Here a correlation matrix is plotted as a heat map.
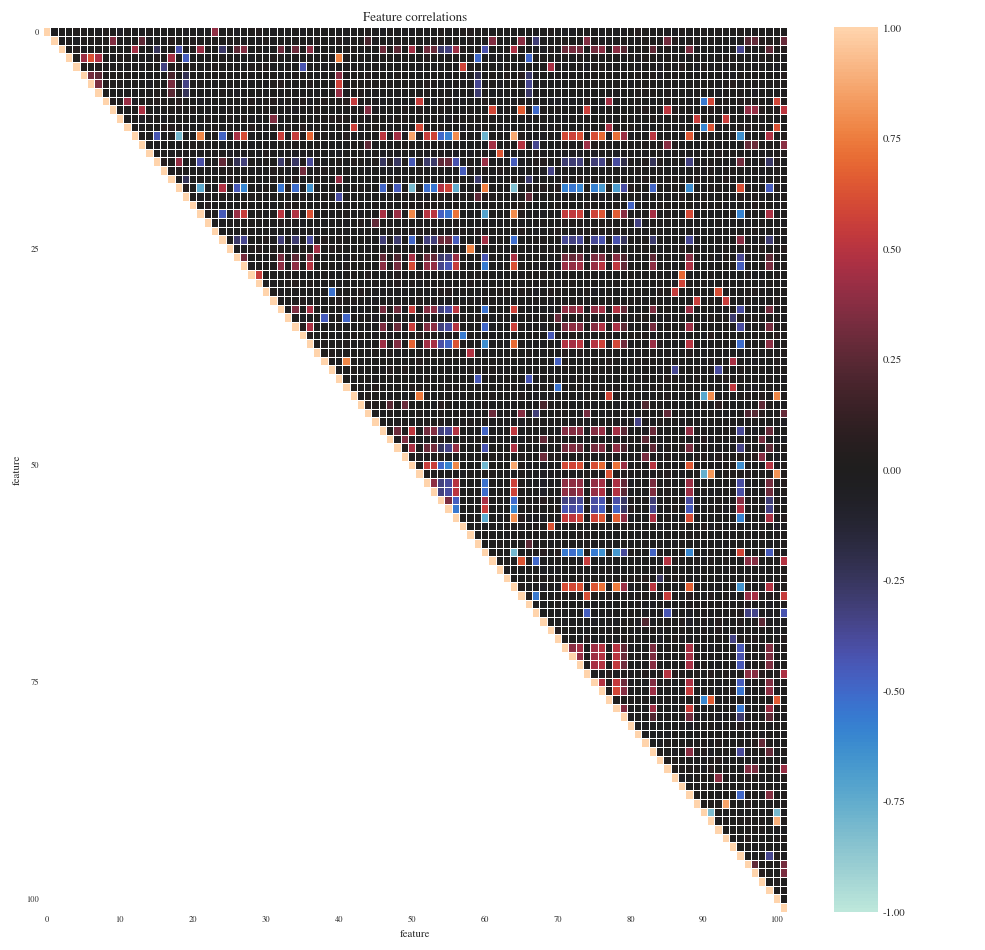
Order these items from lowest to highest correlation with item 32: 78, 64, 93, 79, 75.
93, 79, 75, 78, 64
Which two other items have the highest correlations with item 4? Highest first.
57, 69
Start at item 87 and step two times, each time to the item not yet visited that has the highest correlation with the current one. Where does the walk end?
29
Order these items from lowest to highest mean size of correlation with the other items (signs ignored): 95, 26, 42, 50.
42, 26, 95, 50
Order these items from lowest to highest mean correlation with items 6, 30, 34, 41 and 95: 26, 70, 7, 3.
70, 26, 7, 3
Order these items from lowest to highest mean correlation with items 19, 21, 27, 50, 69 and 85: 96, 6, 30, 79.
6, 30, 96, 79
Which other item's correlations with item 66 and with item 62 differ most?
14
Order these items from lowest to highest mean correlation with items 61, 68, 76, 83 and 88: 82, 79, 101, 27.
82, 101, 79, 27
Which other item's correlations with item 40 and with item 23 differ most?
3
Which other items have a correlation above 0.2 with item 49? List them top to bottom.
43, 47, 68, 82, 98
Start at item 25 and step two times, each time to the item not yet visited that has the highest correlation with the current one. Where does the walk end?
37
